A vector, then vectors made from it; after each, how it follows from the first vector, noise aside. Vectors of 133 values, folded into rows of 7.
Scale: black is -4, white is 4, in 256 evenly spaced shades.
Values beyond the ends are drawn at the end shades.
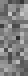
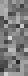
reversed, negated.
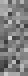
reversed, negated.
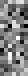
negated, scaled up.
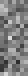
reversed, negated.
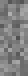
shrunk.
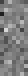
wrapped around, partly zeroed.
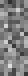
wrapped around, negated.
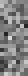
reversed, negated.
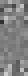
wrapped around, partly zeroed.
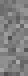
reversed, shrunk.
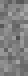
shrunk.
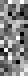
negated, scaled up.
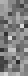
reversed, negated.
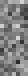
negated.
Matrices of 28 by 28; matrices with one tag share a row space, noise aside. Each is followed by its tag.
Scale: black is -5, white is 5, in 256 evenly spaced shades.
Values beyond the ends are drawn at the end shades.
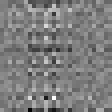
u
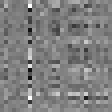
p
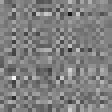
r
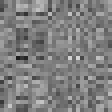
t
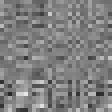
t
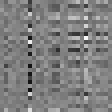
p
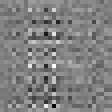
u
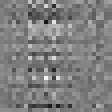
u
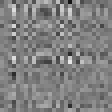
r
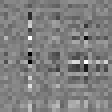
p
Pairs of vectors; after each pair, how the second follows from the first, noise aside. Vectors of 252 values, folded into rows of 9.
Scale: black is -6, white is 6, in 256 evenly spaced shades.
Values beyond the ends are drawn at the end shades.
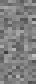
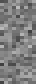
reversed.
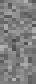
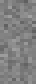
negated, shrunk.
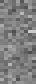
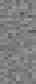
negated, shrunk.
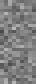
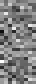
scaled up.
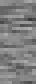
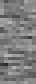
reversed.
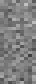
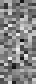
wrapped around, negated, scaled up.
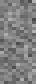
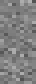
negated, partly zeroed.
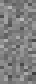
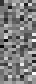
negated, scaled up.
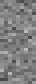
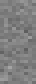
negated, shrunk.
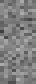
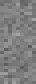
reversed, shrunk.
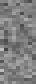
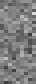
reversed.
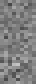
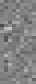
wrapped around, partly zeroed.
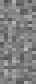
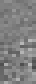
wrapped around, partly zeroed.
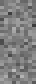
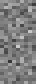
wrapped around, negated.
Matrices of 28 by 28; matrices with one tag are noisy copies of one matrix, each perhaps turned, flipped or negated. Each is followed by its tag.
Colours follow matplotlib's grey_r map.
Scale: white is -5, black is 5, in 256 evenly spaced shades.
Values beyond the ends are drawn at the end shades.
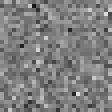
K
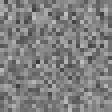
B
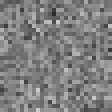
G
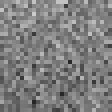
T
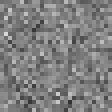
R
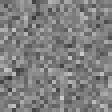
R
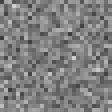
K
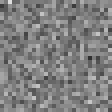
K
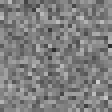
K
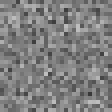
B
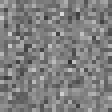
B
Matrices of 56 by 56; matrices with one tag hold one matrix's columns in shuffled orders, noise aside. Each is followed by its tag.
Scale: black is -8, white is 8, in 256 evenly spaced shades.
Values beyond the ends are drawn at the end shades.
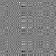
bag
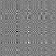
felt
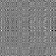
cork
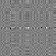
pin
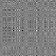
cork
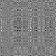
cork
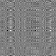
cork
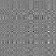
felt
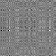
cork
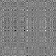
cork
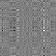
cork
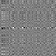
pin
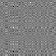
bag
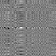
pin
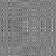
cork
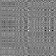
cork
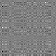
bag
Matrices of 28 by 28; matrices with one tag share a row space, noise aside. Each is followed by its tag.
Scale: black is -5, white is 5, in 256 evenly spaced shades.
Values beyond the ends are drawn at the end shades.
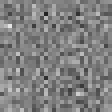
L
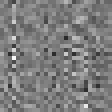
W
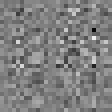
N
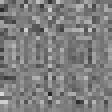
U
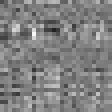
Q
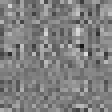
L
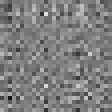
L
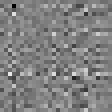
W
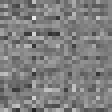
Q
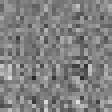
L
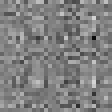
N
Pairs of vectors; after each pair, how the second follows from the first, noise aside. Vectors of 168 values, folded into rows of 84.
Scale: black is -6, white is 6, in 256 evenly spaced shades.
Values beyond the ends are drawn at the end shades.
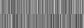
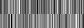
negated, scaled up.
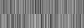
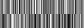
negated, scaled up.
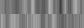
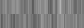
negated, shrunk.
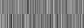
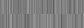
negated, shrunk.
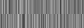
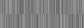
negated, shrunk.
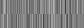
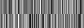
reversed, negated, scaled up.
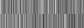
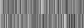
copied.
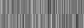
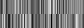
negated, scaled up.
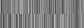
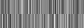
copied.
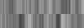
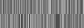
sign-scrambled.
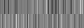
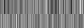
copied.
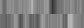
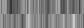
wrapped around.
